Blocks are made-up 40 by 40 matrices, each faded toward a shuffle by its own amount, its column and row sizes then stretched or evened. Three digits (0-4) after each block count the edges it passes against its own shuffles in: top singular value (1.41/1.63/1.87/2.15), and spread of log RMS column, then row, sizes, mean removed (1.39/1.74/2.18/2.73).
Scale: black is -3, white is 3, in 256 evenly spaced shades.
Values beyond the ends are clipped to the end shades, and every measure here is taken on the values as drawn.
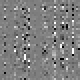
0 4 1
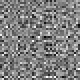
4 2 3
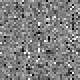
0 2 0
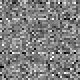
3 0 2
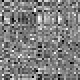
4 2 1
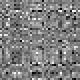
4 1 3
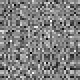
4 0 2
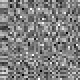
4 0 1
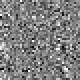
1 1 1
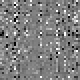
1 4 2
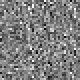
1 2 0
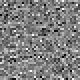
1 0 1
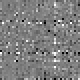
2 1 2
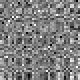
4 1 0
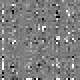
2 3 2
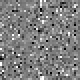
1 2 0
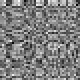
4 0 3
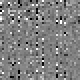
0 4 1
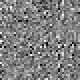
1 2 1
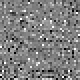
2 0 1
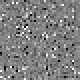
0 1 1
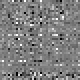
0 3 4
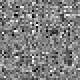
2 2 2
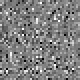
2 2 1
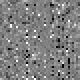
0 3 0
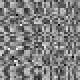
4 1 0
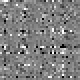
2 2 3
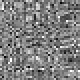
3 0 1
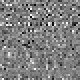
2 1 3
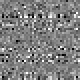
3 0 4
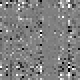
2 4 2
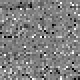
0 0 3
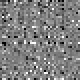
3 1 2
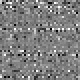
1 1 4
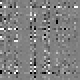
2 4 3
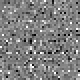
1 1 2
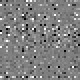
1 2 4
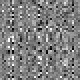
4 4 0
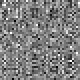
3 1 0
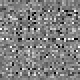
2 0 4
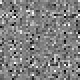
1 3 1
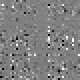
0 3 3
